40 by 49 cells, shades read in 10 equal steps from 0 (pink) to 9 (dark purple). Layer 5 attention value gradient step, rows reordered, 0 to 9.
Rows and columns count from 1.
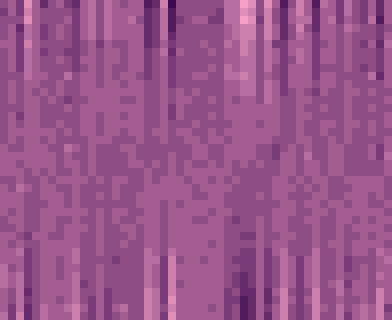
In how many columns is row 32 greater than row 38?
8
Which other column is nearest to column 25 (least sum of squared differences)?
26
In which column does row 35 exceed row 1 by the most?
31
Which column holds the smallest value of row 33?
22
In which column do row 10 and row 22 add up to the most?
48
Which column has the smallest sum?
49
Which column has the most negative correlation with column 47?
27
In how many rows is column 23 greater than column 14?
12
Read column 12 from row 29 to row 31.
5 5 5
